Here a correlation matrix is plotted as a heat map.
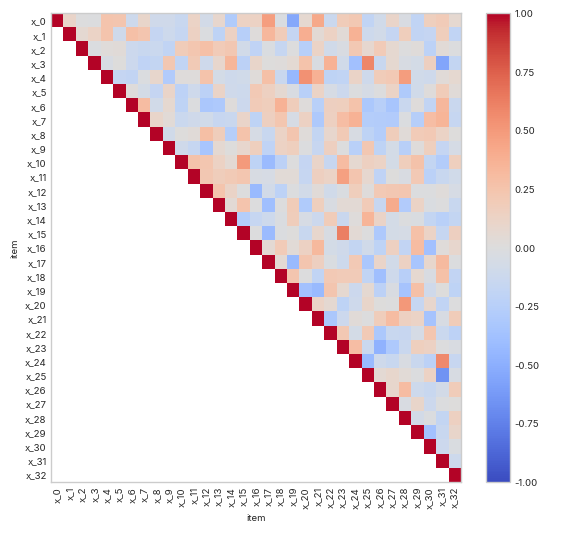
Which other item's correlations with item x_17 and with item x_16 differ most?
x_29
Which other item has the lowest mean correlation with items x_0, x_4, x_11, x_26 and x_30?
x_19
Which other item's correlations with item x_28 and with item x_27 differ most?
x_13
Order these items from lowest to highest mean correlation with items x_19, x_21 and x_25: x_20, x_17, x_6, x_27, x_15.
x_17, x_6, x_20, x_15, x_27
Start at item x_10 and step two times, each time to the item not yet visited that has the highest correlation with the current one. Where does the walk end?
x_23
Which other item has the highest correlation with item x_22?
x_3
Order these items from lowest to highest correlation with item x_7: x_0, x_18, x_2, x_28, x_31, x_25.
x_25, x_2, x_28, x_0, x_18, x_31
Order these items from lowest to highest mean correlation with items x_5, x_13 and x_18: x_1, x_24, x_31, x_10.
x_10, x_1, x_24, x_31
